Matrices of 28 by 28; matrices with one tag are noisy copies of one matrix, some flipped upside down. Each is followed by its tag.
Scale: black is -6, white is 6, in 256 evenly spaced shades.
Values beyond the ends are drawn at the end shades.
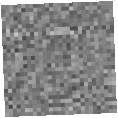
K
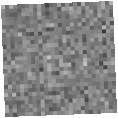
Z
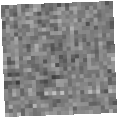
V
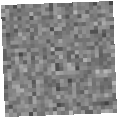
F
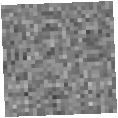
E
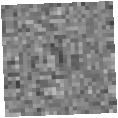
V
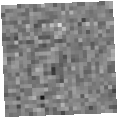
V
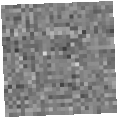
K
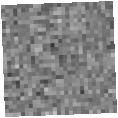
V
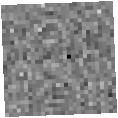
E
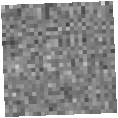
Z
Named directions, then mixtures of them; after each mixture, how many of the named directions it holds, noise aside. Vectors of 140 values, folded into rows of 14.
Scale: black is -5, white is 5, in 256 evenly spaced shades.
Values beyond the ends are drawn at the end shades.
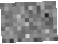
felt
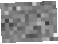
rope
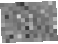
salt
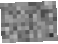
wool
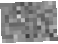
three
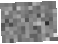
two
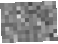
four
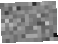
one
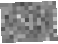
three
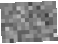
three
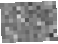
four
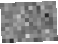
one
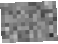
one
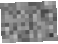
one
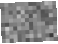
two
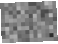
one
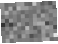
two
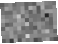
one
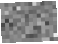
one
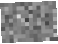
three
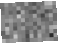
two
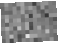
four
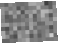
one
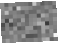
one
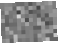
four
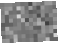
four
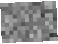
three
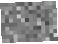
four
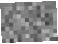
two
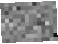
one
